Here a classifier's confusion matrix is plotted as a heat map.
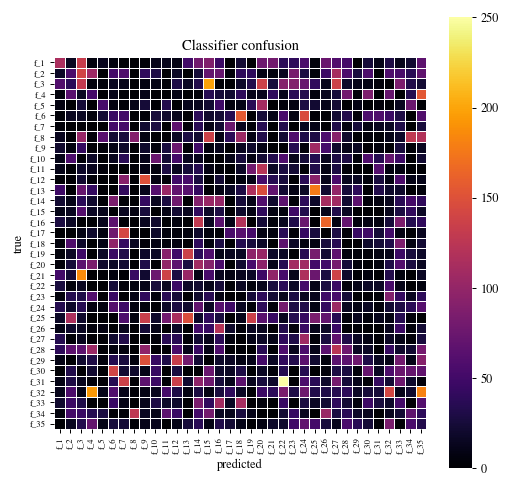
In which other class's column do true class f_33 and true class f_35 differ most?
f_18
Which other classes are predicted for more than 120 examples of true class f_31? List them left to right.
f_7, f_12, f_22
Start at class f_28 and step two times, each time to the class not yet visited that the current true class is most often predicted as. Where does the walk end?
f_24
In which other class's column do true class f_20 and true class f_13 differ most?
f_25
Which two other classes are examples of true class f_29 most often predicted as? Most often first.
f_9, f_12
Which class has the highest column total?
f_27
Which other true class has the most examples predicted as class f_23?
f_20
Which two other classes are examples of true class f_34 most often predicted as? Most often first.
f_8, f_26
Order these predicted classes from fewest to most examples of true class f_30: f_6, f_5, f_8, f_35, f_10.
f_5, f_8, f_10, f_35, f_6
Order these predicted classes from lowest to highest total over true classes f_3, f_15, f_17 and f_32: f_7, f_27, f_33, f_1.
f_1, f_33, f_7, f_27
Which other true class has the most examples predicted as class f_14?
f_16
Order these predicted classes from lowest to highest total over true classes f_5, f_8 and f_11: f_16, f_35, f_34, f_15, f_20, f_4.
f_4, f_16, f_35, f_15, f_34, f_20
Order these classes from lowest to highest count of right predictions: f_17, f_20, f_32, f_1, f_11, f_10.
f_11, f_17, f_10, f_20, f_1, f_32
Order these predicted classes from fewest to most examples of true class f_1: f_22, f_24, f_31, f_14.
f_31, f_22, f_24, f_14
